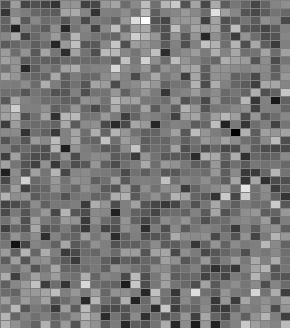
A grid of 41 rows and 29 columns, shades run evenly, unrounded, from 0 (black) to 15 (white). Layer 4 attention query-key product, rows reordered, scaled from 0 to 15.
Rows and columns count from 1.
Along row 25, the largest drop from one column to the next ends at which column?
24
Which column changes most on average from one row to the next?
12
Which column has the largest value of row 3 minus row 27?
15
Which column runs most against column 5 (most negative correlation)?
18
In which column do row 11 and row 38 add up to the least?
9
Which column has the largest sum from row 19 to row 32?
10
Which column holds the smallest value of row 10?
19
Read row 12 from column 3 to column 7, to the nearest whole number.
5 7 6 5 5
